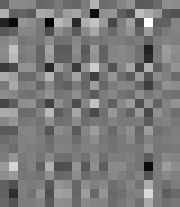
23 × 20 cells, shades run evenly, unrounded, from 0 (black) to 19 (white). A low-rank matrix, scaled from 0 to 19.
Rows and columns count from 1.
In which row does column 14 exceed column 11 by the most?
2
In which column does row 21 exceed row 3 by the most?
6
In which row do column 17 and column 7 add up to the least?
19
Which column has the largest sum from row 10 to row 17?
11
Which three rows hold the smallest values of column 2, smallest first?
3, 22, 8
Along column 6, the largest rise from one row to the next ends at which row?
9
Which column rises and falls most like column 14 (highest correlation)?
20
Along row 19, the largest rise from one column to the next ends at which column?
18
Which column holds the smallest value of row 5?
17
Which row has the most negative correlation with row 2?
1
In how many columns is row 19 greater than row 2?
9
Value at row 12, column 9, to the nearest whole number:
6
